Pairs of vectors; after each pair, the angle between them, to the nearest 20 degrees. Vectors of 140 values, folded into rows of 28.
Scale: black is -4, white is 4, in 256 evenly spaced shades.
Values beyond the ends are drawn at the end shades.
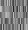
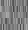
20 degrees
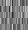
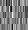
160 degrees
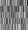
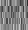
20 degrees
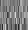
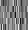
140 degrees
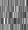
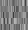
140 degrees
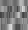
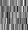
80 degrees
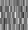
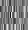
60 degrees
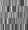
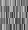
100 degrees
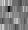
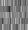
60 degrees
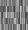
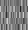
120 degrees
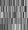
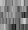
120 degrees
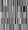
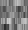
120 degrees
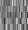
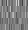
100 degrees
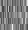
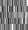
20 degrees
